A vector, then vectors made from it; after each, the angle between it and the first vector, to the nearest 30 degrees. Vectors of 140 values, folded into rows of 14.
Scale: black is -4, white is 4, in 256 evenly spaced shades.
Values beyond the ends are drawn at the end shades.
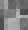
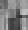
150 degrees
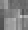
30 degrees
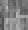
30 degrees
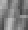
60 degrees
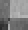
90 degrees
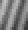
90 degrees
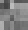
120 degrees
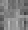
30 degrees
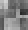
30 degrees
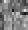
60 degrees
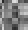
120 degrees
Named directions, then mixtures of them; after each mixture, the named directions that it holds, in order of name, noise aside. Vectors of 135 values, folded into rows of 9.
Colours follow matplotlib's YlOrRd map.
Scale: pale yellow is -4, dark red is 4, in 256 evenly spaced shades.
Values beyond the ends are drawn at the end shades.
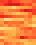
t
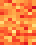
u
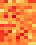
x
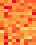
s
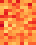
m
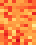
s, u, x.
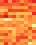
s, t, x.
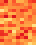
t, x.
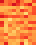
m, t.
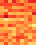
s, t, x.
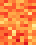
s, u, x.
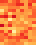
m, t, x.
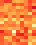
t, u, x.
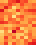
s, x.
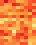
t, u, x.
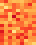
m, s, x.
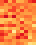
t, x.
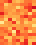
u.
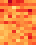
t, x.
